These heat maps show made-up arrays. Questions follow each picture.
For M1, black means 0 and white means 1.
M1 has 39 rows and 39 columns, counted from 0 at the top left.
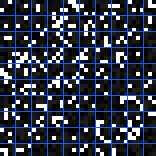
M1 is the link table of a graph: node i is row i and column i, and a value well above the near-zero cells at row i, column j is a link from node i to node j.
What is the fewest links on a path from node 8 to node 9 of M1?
3
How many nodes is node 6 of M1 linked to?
11
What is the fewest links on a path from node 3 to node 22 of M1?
4
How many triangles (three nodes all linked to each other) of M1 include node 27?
0
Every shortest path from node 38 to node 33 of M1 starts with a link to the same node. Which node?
node 25
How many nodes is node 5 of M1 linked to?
4
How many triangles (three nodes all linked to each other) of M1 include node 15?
6
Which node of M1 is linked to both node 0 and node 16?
node 2
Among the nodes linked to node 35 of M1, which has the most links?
node 26
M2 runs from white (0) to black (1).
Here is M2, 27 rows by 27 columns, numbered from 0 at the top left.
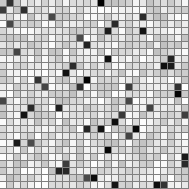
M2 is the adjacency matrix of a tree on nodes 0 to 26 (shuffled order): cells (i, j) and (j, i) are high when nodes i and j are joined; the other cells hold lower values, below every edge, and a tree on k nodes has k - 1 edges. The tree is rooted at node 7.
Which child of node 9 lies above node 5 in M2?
23
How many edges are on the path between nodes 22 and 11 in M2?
9
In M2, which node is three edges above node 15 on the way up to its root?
2
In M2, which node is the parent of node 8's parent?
4
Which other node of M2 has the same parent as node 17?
3
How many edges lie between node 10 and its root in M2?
8
